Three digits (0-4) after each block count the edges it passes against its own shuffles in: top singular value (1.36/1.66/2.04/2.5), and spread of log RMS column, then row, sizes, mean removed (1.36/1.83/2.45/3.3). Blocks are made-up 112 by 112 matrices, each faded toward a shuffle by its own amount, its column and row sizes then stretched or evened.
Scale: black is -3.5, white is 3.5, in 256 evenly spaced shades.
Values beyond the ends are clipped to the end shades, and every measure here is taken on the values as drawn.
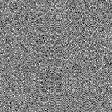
4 0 0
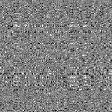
4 1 3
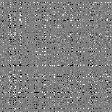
2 4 4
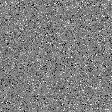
1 0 1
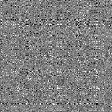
4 2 3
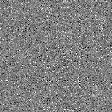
3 1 1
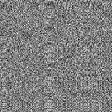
4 1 0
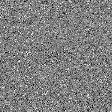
0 1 1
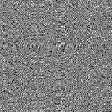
4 2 0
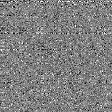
3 0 3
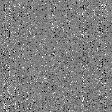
2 3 0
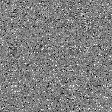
2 0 1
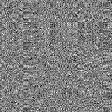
4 0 0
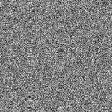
3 0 1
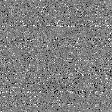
2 1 3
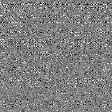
3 0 4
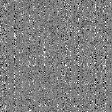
0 4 1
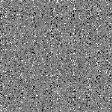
0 3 2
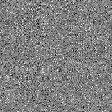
3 0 0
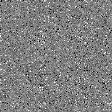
0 2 1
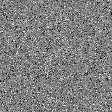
0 0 1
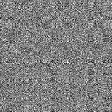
4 0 3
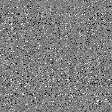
1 1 3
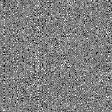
3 3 0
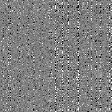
4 4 1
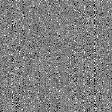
3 3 0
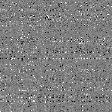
3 2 3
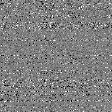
0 2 4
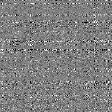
2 3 4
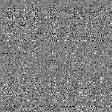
1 3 4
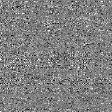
2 2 4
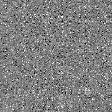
2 2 1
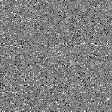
3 1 2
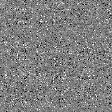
2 2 2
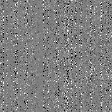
1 4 0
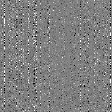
3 4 0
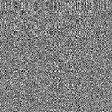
4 3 2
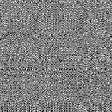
4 0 3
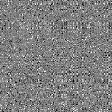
4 2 2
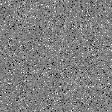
1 1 2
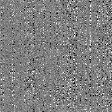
1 4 2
